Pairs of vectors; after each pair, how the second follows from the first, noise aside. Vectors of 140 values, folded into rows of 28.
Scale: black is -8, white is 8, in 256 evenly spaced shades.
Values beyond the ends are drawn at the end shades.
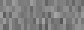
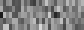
negated, scaled up.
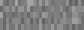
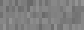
negated, shrunk.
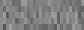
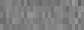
reversed, shrunk.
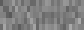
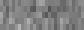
shuffled.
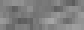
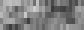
reversed, scaled up.
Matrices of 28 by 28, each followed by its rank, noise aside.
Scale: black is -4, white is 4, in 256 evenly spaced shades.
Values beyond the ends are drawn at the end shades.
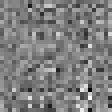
three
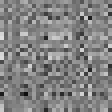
three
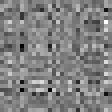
two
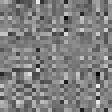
three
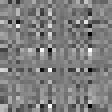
two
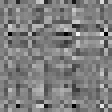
two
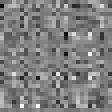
three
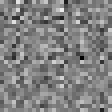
three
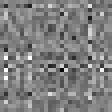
three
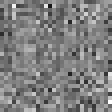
five
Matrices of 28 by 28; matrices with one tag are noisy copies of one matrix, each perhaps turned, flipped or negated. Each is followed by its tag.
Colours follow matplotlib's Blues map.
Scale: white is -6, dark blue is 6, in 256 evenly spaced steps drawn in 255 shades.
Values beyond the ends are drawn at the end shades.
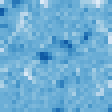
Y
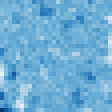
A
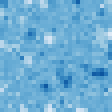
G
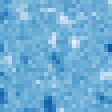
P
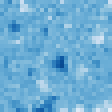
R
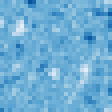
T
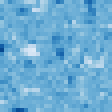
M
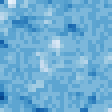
Y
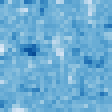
M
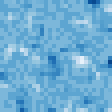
M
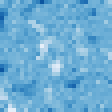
Y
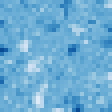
G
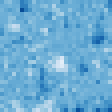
R
